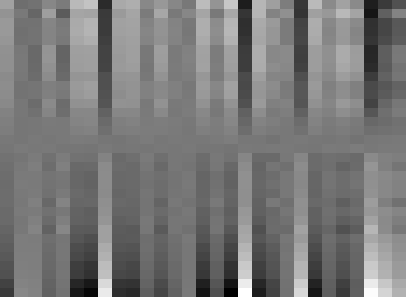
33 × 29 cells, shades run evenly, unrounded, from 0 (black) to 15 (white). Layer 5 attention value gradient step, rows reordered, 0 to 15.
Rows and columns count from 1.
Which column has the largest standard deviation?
27
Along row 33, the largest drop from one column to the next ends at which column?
19
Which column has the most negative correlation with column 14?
5
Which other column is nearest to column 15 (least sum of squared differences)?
23
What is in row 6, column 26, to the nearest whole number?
9
